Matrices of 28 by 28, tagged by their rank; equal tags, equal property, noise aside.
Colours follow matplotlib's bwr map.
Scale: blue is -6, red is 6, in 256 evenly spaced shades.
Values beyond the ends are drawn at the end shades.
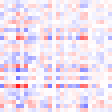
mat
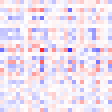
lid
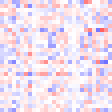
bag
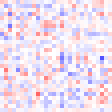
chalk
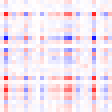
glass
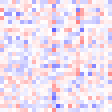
chalk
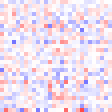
chalk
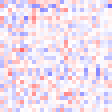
chalk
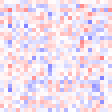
chalk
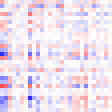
mat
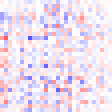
bag
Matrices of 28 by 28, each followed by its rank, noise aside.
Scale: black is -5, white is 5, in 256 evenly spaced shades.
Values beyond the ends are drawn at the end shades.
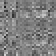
three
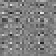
two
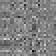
four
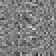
six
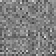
six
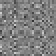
four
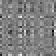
two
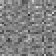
four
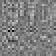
four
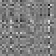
two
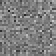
six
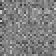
six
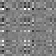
one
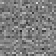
six
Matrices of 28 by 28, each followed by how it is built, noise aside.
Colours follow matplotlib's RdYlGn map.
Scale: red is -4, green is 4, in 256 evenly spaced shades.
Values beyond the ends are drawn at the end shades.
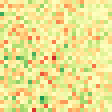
lower triangular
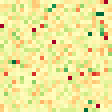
sparse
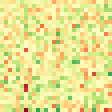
low rank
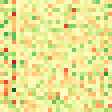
uneven columns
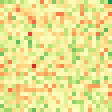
blocks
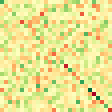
diagonal
